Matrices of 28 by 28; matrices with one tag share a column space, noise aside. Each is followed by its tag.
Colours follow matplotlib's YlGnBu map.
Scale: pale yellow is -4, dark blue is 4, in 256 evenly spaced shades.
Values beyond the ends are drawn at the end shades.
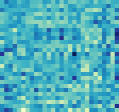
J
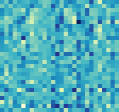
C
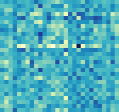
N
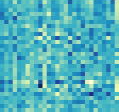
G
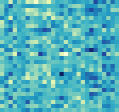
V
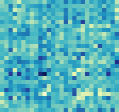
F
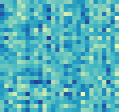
G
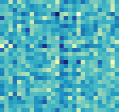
N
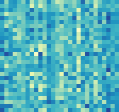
J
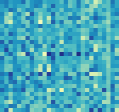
J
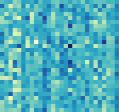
N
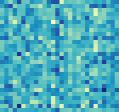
C
